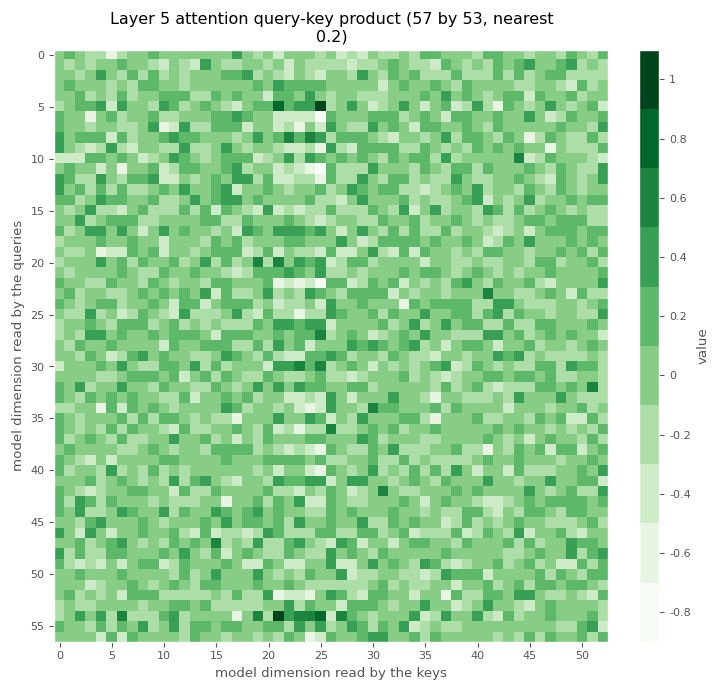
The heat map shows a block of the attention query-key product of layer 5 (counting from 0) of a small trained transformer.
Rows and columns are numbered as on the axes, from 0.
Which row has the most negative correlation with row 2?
21
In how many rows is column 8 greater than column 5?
22
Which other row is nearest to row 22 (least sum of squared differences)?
6
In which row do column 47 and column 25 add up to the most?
5
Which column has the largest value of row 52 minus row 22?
25
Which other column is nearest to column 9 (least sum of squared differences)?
1
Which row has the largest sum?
54
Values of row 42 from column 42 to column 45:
0 0 0 0.4
